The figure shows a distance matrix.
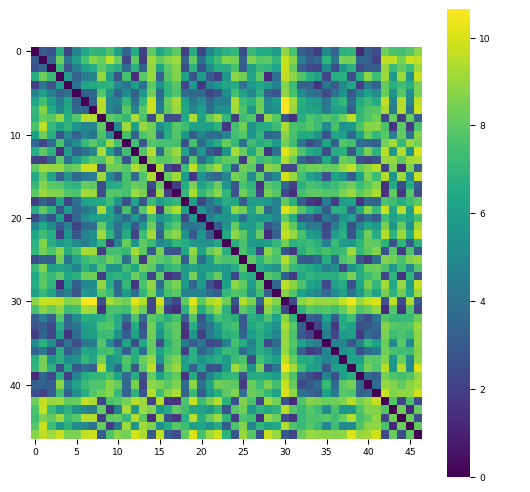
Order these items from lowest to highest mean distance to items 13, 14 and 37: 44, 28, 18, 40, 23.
18, 44, 40, 23, 28
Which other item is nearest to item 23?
9
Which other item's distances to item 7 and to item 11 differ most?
1
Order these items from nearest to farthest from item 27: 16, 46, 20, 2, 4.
16, 46, 20, 4, 2
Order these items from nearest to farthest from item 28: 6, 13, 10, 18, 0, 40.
10, 6, 18, 0, 13, 40
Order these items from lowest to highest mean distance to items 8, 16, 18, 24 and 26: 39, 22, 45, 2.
39, 2, 45, 22
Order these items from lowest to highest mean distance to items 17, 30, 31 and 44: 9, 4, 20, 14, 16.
14, 16, 20, 4, 9
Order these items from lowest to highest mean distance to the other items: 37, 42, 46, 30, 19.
19, 37, 42, 46, 30
